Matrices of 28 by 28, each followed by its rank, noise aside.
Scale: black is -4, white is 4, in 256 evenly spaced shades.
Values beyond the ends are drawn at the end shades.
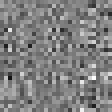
four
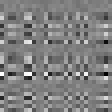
one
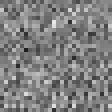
six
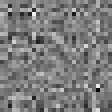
four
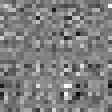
four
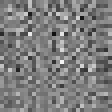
four
